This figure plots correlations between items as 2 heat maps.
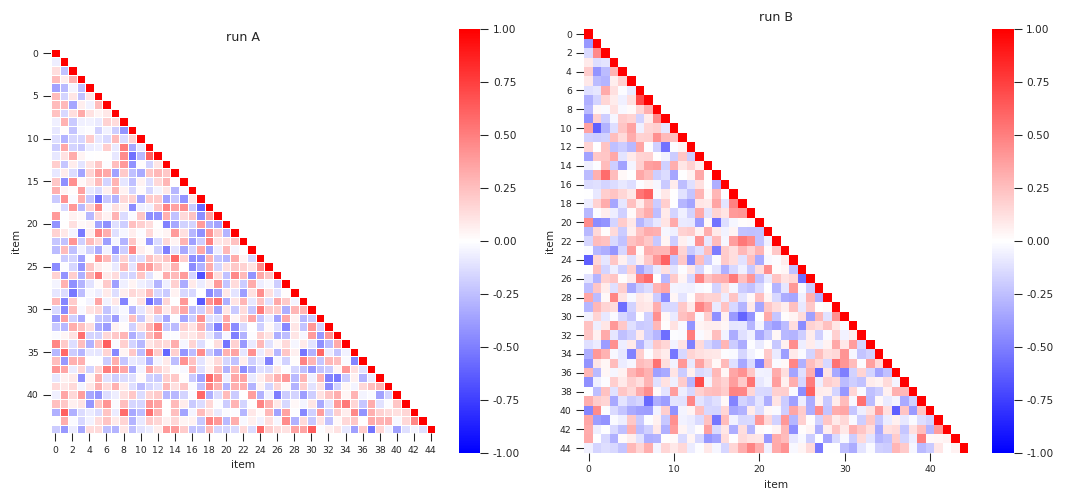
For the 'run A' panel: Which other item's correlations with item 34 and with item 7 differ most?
14
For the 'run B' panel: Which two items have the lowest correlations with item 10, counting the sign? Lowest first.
1, 34
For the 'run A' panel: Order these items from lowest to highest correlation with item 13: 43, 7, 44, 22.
43, 22, 7, 44
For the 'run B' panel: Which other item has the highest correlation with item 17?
7
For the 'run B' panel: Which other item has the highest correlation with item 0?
20
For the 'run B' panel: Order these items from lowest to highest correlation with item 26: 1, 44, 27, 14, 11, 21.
1, 27, 21, 11, 44, 14
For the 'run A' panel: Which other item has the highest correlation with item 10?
25
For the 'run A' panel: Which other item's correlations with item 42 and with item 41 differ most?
31
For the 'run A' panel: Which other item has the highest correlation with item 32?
12
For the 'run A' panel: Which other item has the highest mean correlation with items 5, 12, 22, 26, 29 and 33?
18
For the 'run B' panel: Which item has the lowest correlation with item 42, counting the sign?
24
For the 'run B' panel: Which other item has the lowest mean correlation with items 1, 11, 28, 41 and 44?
27
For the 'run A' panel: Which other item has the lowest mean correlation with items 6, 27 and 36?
20
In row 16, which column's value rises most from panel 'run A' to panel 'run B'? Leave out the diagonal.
24
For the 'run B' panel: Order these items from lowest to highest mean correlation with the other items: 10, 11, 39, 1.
39, 1, 10, 11
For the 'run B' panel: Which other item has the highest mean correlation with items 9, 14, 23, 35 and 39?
8
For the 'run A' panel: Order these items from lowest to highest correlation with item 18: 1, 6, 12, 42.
1, 6, 42, 12
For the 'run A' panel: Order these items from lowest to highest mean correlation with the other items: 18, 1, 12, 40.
40, 1, 12, 18
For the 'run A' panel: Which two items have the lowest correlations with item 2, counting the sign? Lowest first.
28, 27
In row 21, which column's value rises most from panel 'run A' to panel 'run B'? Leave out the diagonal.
3
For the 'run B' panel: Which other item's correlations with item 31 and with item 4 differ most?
29
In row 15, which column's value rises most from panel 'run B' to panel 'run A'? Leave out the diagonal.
30
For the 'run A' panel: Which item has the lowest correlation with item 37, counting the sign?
44
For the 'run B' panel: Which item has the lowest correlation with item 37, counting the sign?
0
